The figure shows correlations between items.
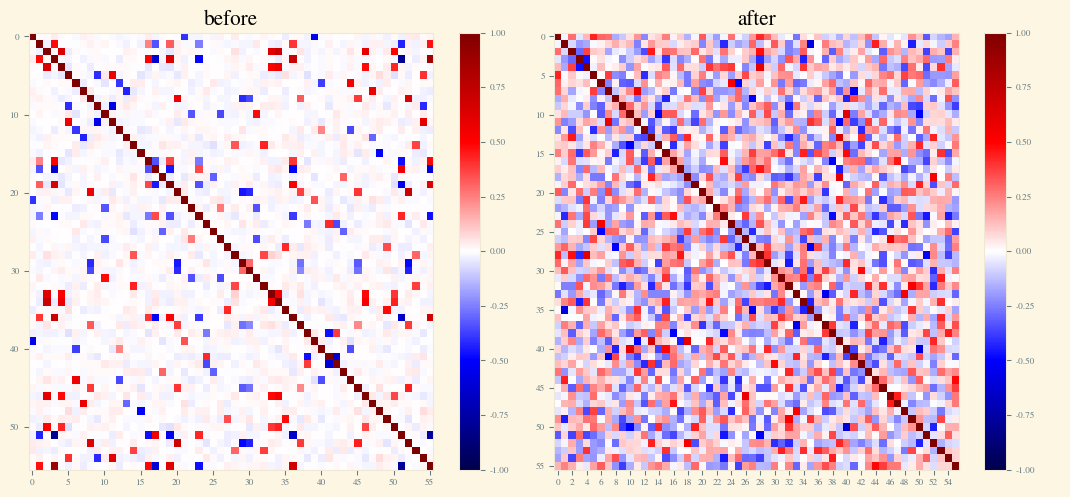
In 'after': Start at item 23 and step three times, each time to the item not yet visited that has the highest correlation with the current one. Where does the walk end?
46
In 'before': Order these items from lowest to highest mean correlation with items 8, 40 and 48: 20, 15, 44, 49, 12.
15, 44, 49, 12, 20
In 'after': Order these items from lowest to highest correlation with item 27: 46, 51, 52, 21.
21, 51, 46, 52
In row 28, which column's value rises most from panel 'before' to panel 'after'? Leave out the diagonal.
4
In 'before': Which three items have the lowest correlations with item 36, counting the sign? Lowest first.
51, 17, 23
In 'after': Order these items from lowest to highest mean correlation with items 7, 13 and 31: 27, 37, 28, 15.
28, 37, 27, 15
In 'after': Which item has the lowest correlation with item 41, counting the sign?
7
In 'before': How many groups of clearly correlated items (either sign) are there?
13
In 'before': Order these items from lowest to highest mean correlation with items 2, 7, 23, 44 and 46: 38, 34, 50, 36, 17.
36, 38, 17, 50, 34
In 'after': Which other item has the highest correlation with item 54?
38
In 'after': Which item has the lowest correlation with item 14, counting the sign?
10
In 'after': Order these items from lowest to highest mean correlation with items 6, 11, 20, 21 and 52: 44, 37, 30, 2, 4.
30, 37, 44, 2, 4
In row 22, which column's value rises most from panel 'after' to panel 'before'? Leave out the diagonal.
26
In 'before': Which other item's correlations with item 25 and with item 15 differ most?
48
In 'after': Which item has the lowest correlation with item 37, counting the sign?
33
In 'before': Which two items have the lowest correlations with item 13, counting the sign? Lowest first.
7, 47
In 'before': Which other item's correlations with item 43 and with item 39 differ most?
0
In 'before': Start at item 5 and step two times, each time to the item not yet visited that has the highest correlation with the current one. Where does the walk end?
54
